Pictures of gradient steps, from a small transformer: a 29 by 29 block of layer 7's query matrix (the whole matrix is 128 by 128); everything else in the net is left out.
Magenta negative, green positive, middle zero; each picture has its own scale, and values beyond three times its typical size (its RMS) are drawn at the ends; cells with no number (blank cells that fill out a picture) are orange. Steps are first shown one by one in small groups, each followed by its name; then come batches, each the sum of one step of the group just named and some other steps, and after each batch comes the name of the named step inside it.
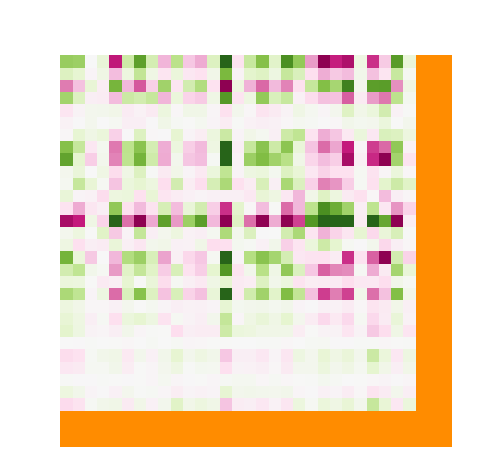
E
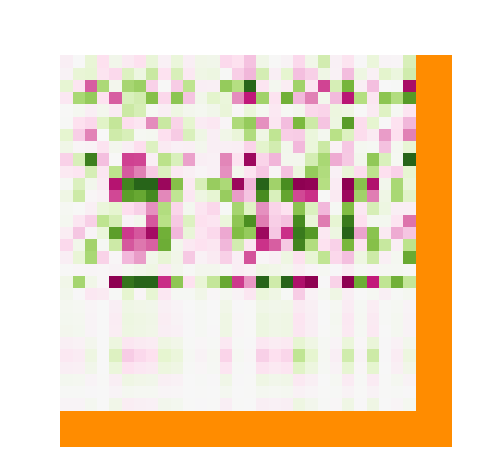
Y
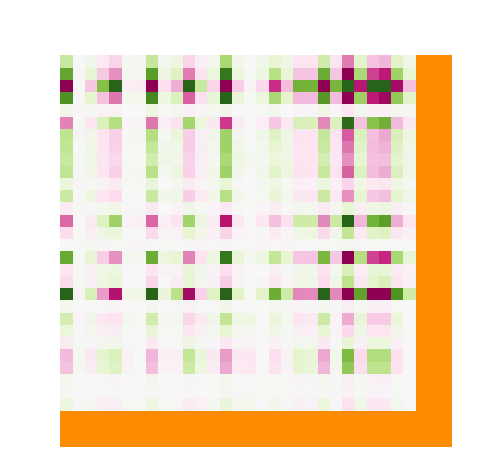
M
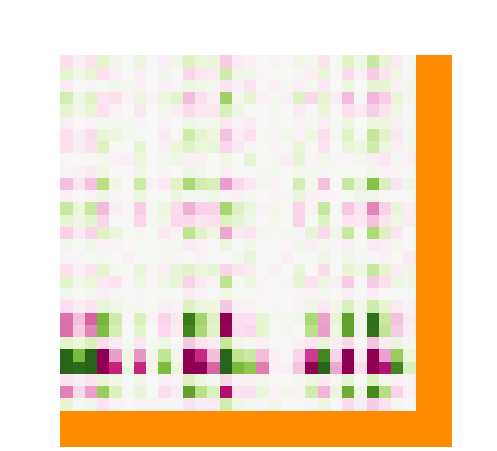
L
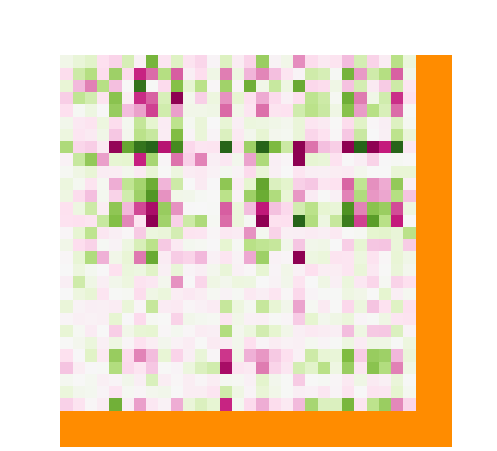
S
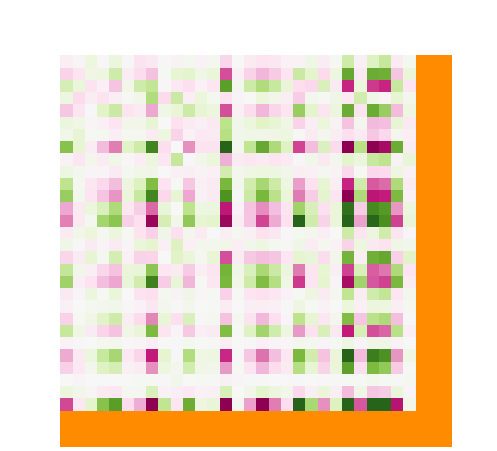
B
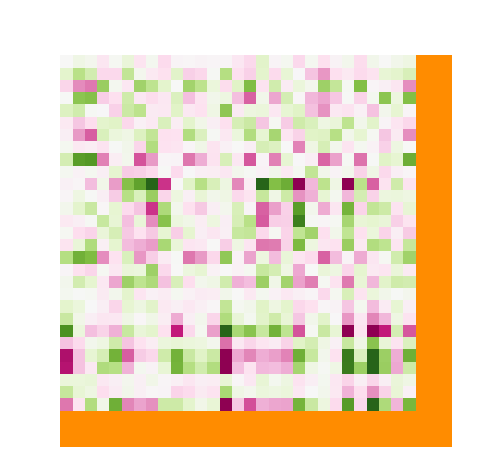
Y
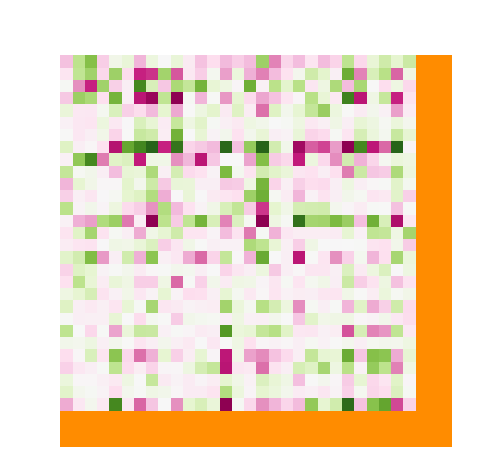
S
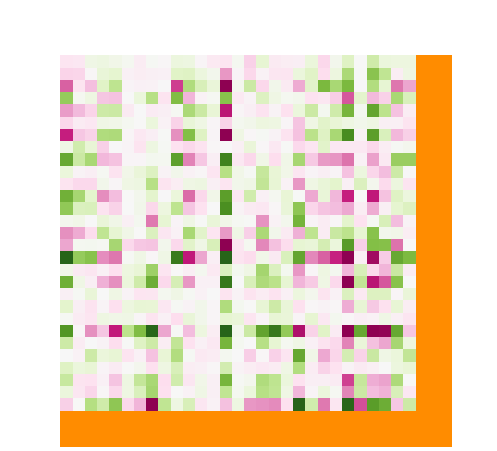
B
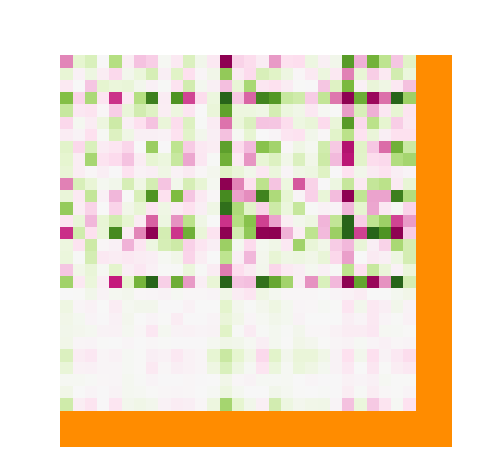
Y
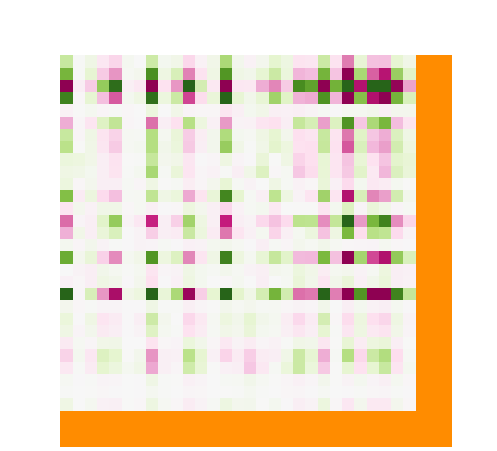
M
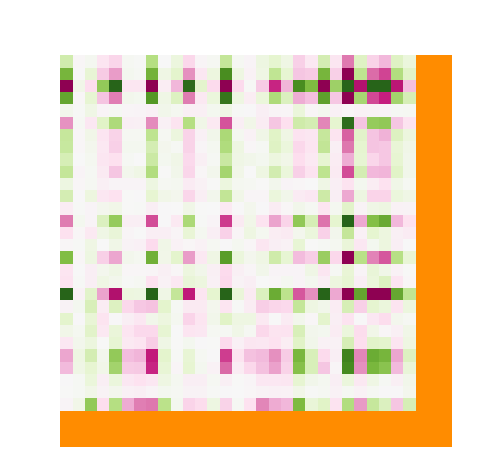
M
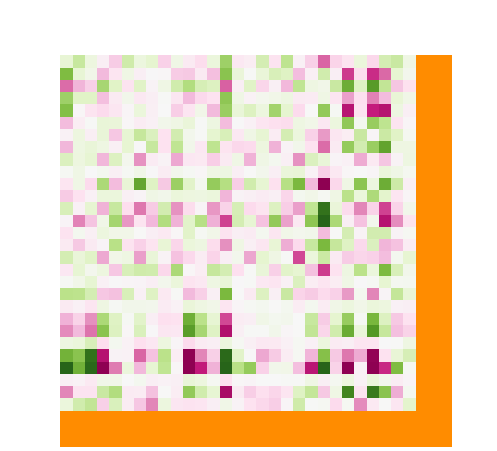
L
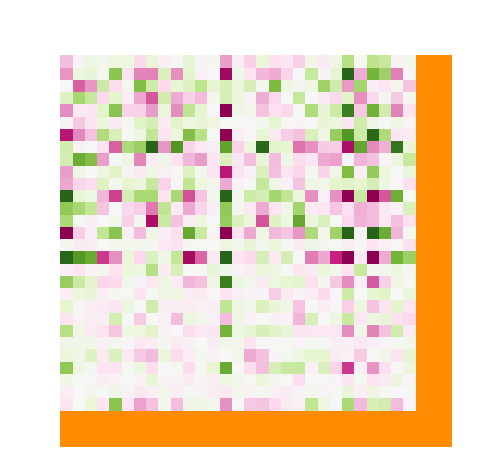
S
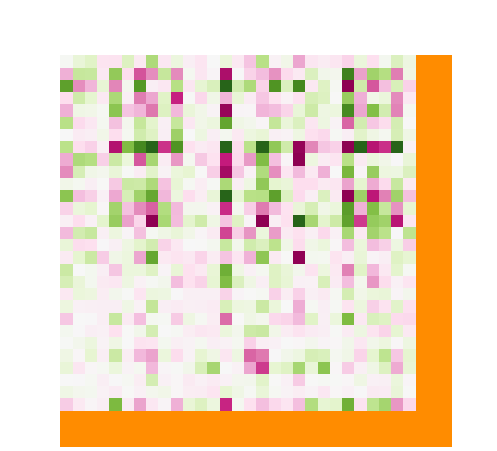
S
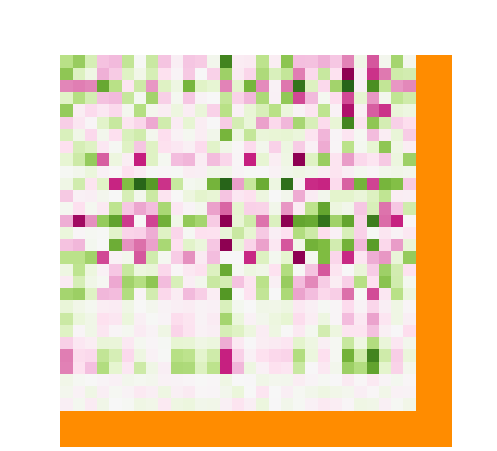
Y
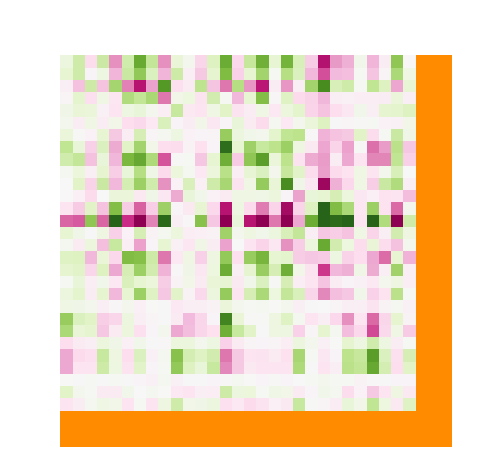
E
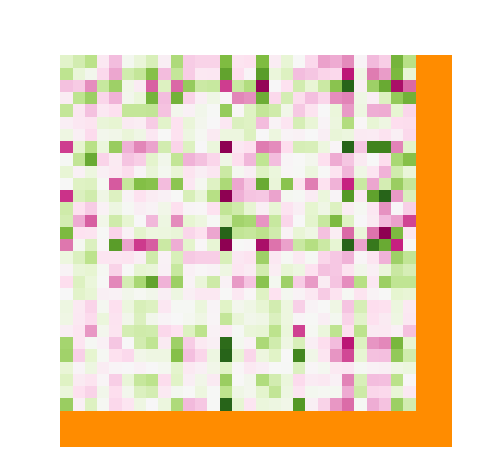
Y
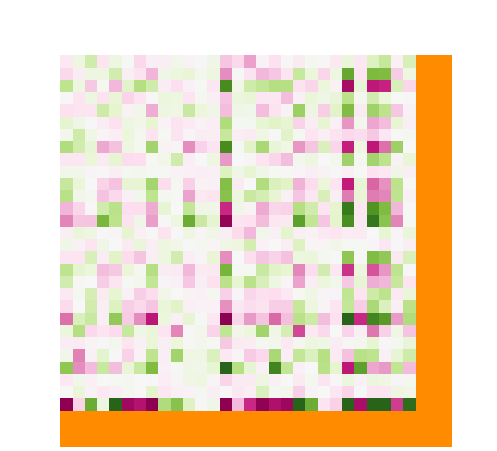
B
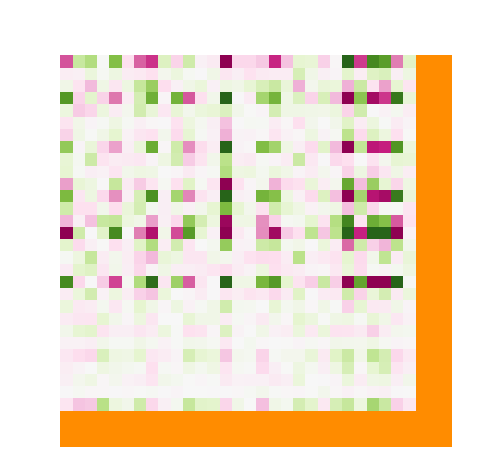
B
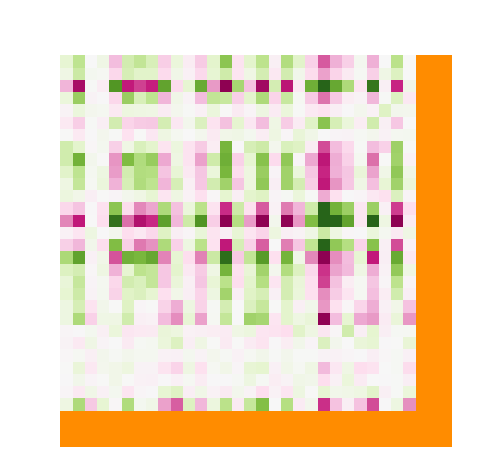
E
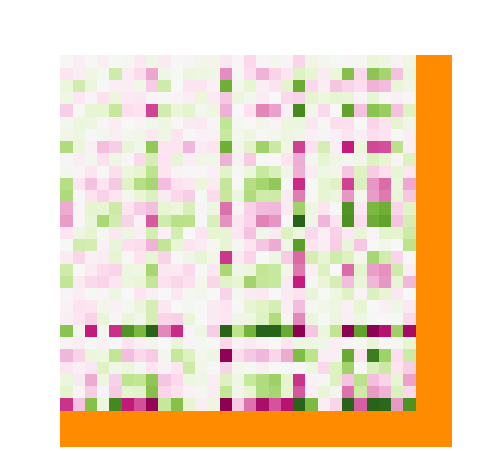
B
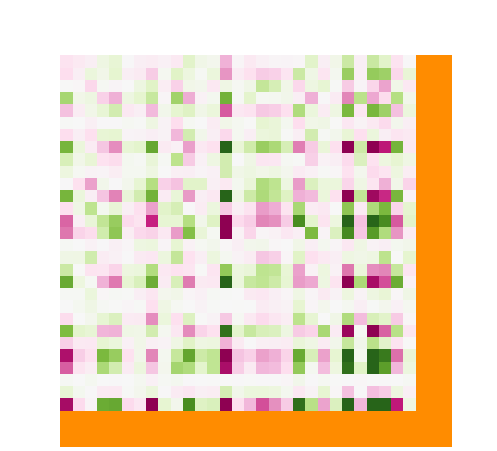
B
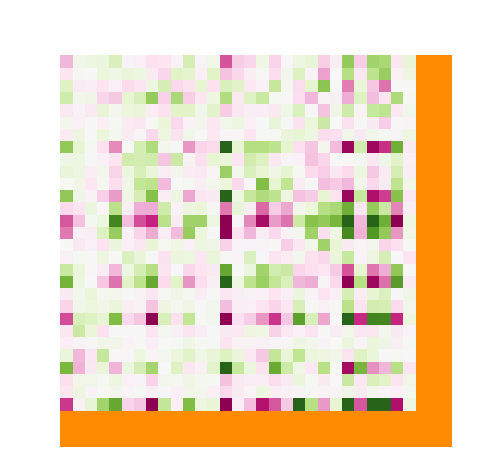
B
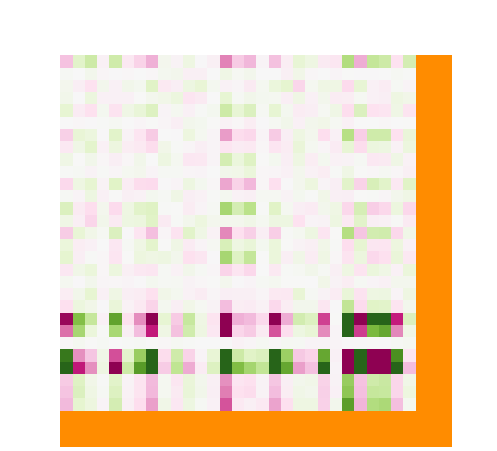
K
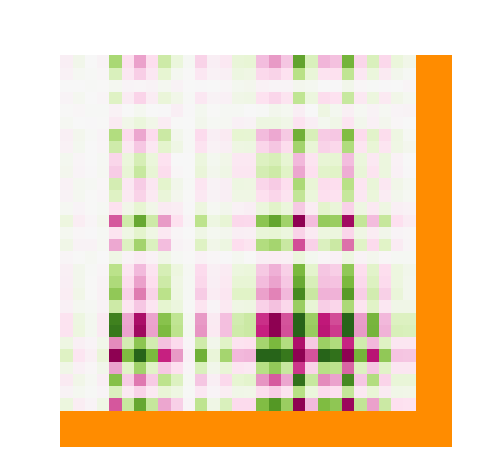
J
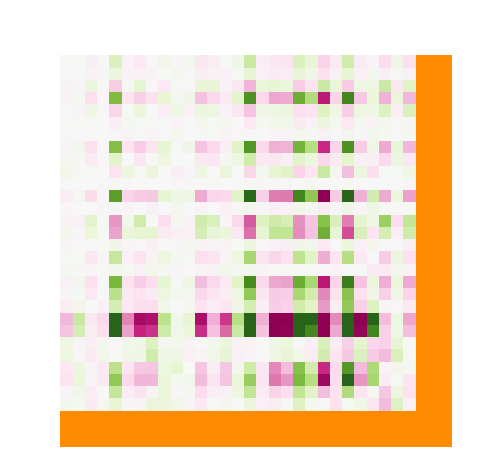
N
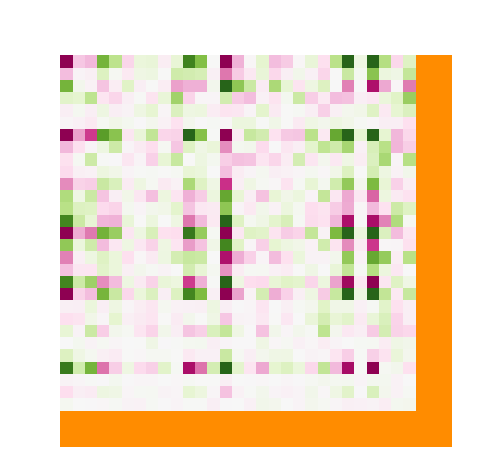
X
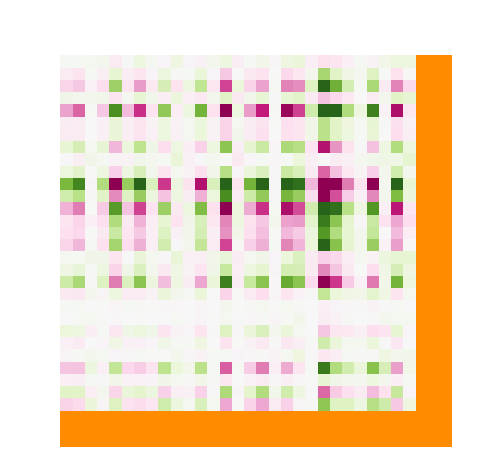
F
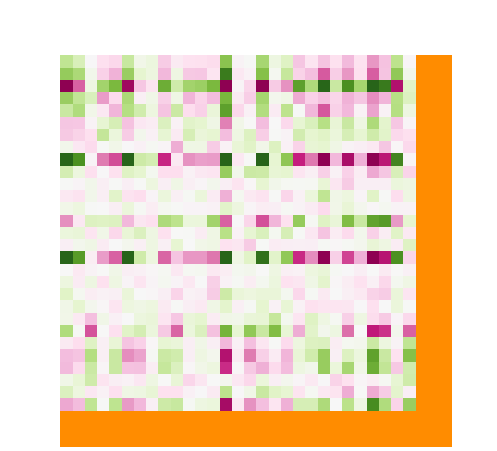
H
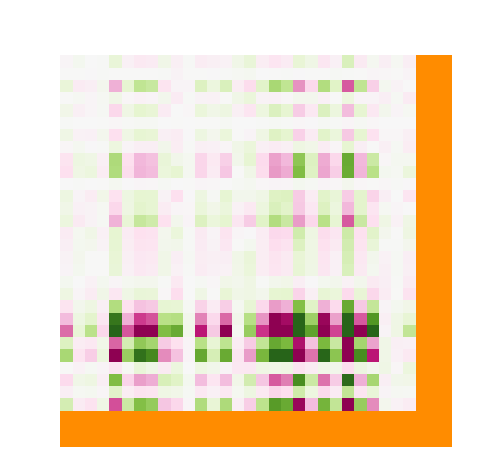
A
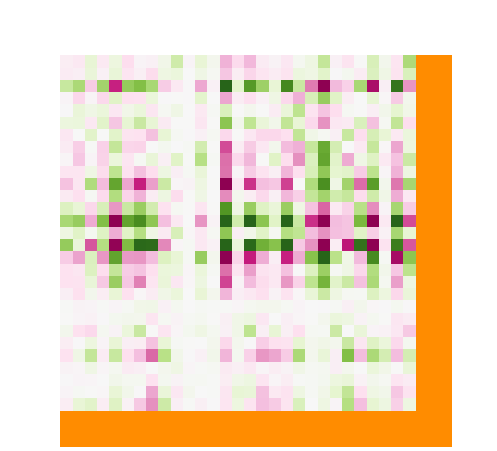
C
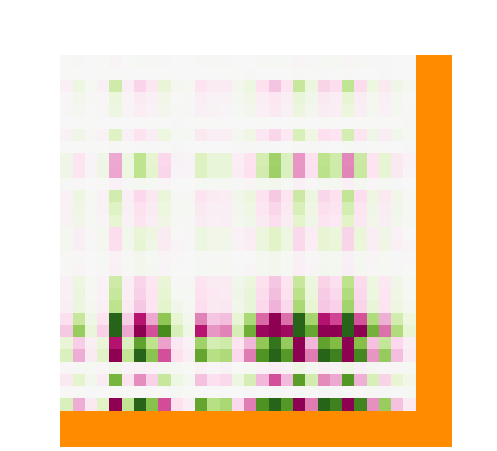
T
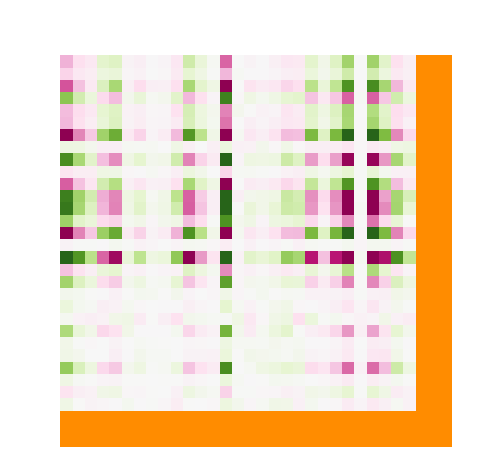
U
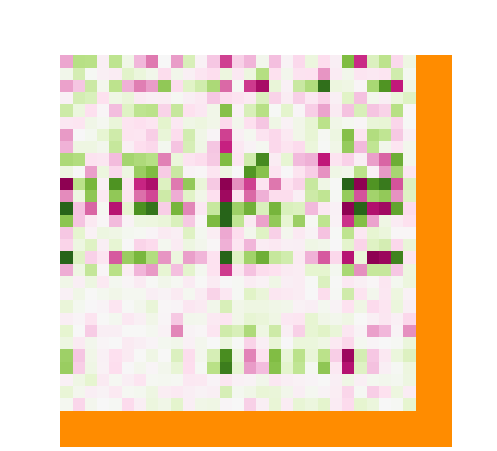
H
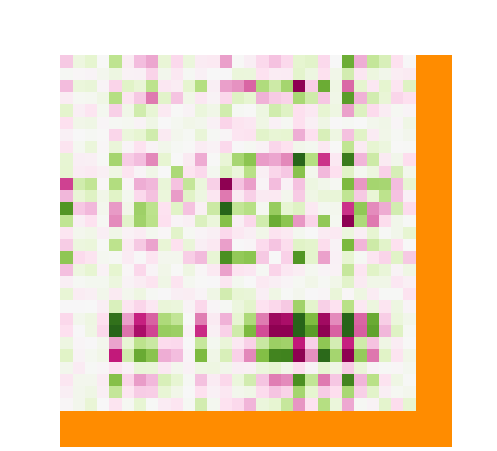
A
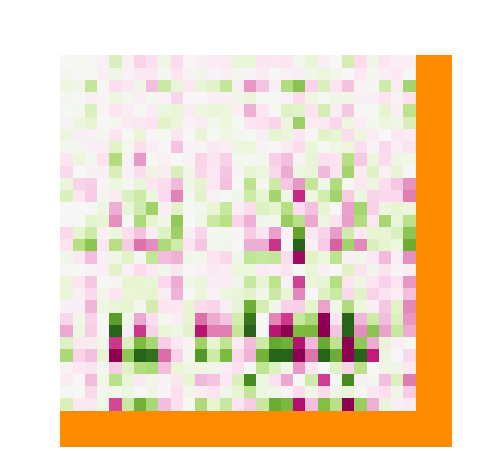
A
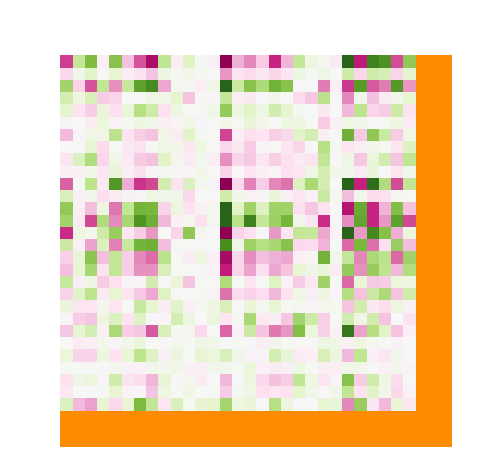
C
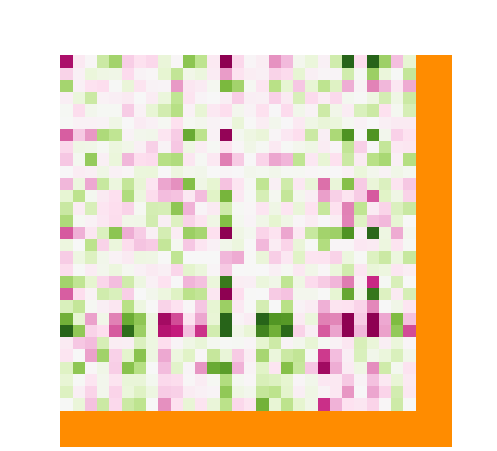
X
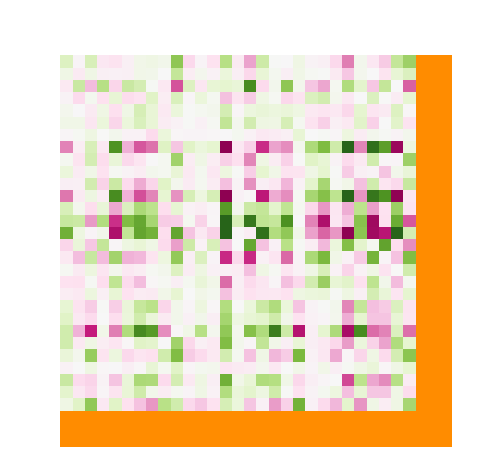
C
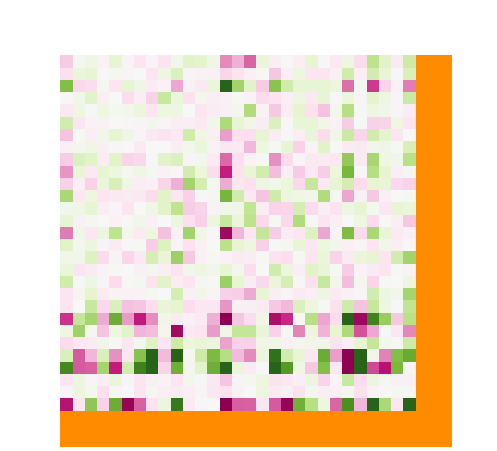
K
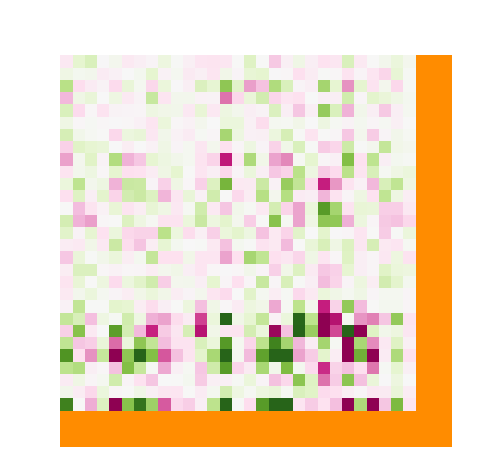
A
